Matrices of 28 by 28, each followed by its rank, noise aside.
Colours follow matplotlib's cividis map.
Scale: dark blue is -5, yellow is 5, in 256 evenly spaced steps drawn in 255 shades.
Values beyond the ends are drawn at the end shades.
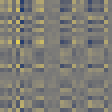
one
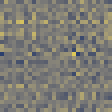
three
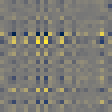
one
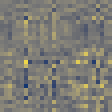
three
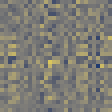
four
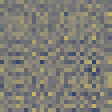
three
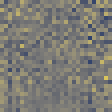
six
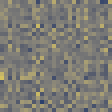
four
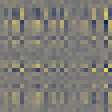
one
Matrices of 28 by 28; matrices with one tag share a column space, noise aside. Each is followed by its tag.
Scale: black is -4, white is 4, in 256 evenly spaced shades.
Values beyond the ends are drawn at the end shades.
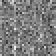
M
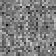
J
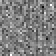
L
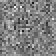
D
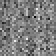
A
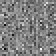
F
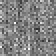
A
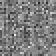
M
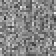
J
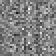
M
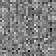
A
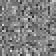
L
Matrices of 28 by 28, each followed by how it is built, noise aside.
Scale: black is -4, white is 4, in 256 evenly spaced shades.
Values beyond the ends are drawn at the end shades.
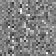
uneven columns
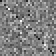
diagonal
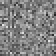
blocks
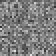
blocks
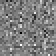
uneven columns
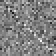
diagonal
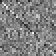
diagonal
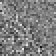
lower triangular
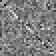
diagonal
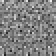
repeating columns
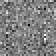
uneven columns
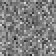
repeating rows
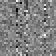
uneven columns
